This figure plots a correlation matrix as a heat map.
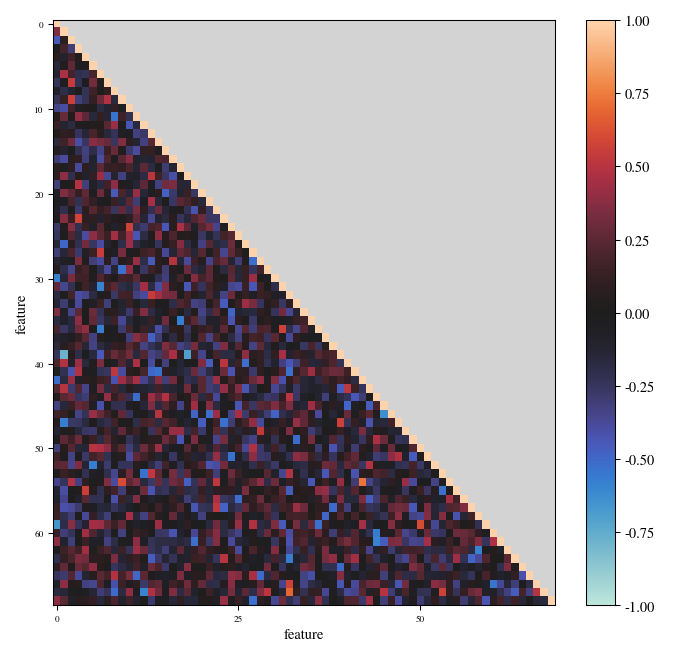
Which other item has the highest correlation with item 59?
50
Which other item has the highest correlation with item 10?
24
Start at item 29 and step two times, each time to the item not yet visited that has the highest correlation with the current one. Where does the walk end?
32
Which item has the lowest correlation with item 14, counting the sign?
41
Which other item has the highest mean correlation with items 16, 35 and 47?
39
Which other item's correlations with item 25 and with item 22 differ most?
56
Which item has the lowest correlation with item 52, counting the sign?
5
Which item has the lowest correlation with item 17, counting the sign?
35
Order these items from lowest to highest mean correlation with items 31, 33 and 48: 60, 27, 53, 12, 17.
53, 27, 60, 12, 17
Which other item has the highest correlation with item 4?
55
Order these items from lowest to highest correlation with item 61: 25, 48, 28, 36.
48, 25, 28, 36
